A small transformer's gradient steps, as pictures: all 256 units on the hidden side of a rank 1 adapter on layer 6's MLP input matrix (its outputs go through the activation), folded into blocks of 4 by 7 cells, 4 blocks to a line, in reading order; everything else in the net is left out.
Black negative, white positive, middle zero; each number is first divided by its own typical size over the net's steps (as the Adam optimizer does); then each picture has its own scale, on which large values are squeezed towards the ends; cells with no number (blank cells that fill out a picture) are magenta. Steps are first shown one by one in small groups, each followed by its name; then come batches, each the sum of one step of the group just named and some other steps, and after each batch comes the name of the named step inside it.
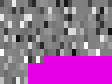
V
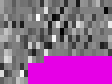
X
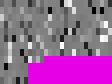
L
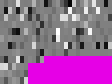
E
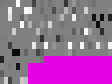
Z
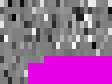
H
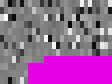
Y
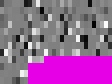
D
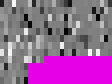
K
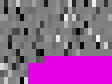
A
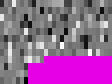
K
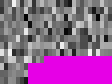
K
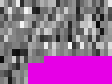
Z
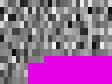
Y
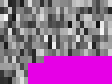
Y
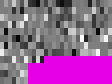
V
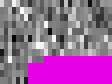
Z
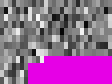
X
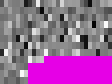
D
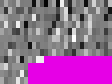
E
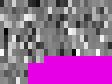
V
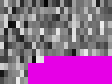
E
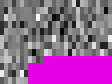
X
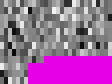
E
